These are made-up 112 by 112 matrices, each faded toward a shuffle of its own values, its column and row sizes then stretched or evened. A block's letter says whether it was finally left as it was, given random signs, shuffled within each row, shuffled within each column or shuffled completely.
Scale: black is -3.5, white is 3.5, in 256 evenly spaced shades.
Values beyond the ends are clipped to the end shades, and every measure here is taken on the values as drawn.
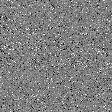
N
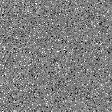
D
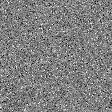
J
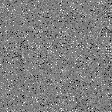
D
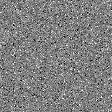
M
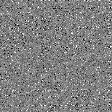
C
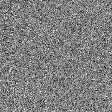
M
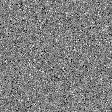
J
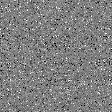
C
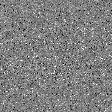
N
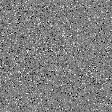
N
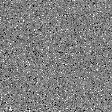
C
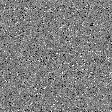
N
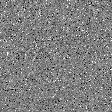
N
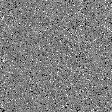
M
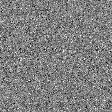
N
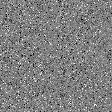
M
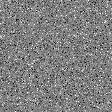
N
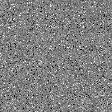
C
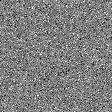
J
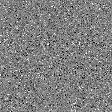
N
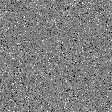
J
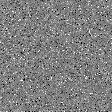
N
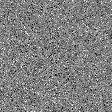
M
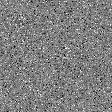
J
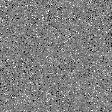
C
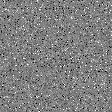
N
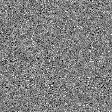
C
